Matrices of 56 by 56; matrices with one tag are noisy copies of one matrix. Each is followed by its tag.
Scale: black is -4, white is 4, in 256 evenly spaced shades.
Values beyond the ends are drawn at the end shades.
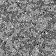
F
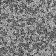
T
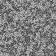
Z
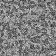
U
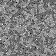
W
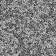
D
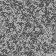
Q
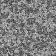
T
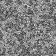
D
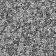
Z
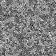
D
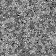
D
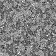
Z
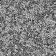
W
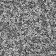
U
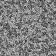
U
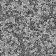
D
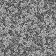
W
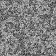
D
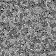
U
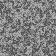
Z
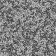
Z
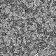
T
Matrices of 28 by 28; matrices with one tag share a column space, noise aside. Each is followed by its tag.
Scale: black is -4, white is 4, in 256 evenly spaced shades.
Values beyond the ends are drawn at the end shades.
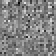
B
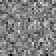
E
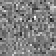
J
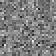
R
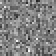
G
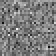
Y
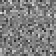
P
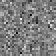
Y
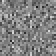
G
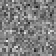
G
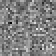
Y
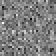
G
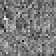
B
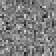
G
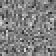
G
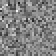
J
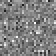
E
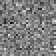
Y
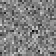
P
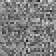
E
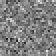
E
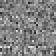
G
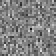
B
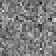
J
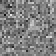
B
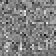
Y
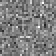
B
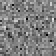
J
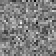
E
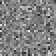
P
